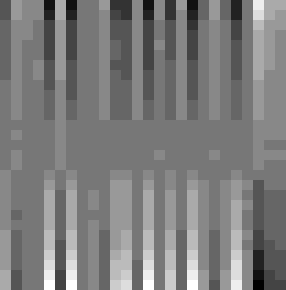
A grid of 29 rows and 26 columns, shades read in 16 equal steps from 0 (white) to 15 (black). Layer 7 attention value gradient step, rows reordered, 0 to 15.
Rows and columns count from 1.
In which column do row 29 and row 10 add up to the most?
24
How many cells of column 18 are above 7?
17
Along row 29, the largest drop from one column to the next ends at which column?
7
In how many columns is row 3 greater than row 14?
9
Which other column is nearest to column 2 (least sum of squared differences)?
20
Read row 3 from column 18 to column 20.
12 8 7
